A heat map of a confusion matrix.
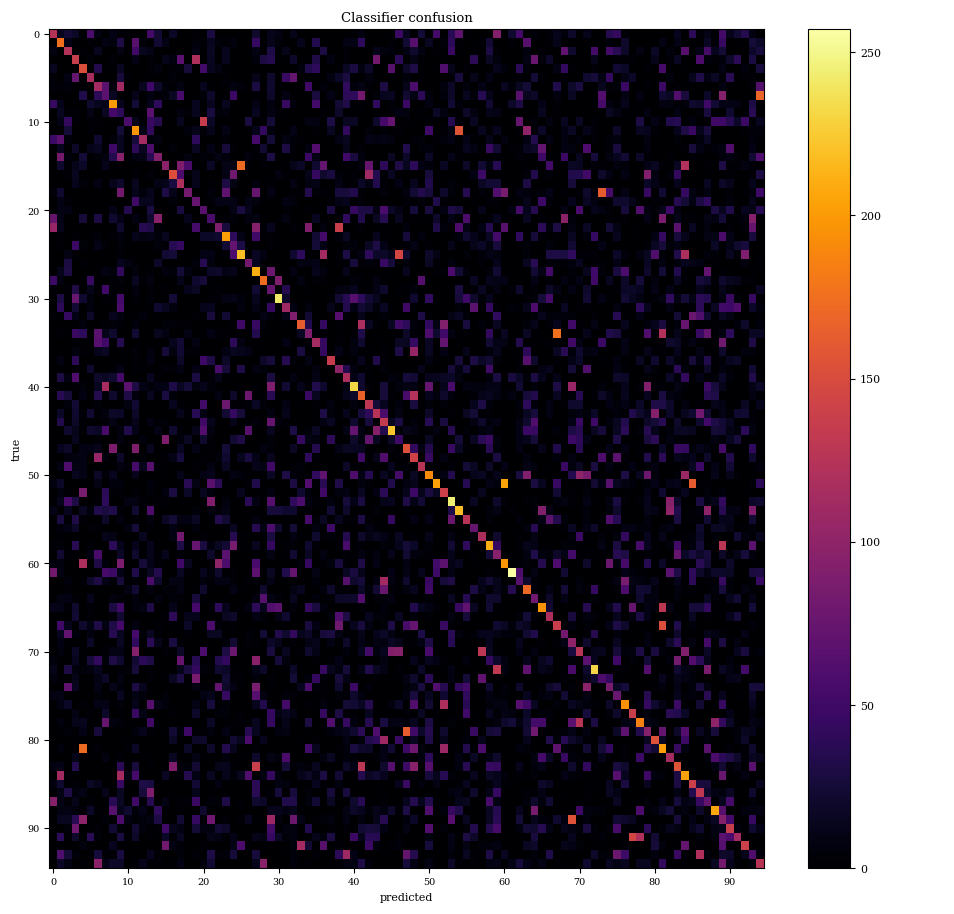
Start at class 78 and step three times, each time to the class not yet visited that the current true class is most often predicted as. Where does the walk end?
17
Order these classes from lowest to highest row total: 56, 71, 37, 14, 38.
56, 38, 37, 14, 71
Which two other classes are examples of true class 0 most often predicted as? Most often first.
59, 54
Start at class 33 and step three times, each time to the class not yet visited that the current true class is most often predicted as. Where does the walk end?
6
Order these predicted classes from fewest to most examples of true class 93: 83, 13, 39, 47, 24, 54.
54, 13, 24, 83, 47, 39
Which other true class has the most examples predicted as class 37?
78
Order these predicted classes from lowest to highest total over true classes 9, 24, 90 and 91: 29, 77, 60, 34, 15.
60, 34, 15, 29, 77
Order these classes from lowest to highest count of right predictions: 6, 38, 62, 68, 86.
62, 68, 38, 6, 86
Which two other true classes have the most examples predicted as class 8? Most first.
47, 88
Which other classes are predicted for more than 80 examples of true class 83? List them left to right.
16, 27, 41, 48
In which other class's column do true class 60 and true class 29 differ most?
4
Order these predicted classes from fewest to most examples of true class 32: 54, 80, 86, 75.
80, 54, 75, 86
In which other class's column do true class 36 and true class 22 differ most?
38
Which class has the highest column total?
89
